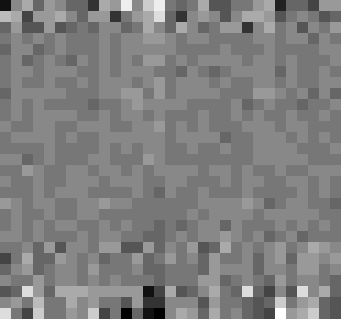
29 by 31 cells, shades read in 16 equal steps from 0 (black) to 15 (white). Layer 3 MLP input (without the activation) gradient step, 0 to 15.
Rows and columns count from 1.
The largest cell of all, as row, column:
29, 26
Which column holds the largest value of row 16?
3
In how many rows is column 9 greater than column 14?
10
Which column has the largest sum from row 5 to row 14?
15
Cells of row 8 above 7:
17
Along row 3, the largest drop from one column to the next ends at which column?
23
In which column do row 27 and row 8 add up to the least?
14
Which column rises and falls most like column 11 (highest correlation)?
30
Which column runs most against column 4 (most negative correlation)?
31
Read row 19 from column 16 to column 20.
7 7 7 8 8
